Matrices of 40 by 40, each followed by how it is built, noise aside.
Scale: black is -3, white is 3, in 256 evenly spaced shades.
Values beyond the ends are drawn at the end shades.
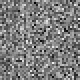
repeating rows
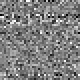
uneven rows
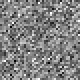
Hankel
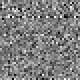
uneven rows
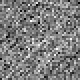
Hankel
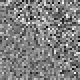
upper triangular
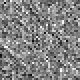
Toeplitz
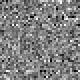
uneven rows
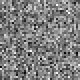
blocks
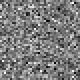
repeating rows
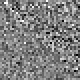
upper triangular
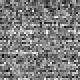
blocks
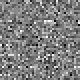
uneven rows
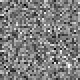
repeating rows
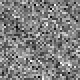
Toeplitz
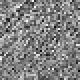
Hankel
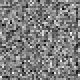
repeating rows
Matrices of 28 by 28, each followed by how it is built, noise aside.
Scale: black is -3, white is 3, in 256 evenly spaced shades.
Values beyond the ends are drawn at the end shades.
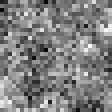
smooth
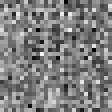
blocks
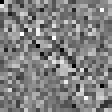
banded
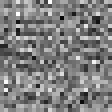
blocks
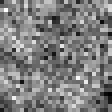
smooth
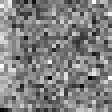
smooth
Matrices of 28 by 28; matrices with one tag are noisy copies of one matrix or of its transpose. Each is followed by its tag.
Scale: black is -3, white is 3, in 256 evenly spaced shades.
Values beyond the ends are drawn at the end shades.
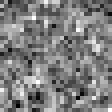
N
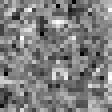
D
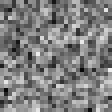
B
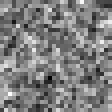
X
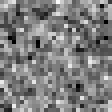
X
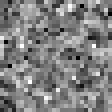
N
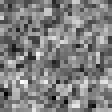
B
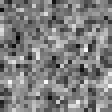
B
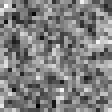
X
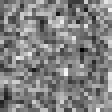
D
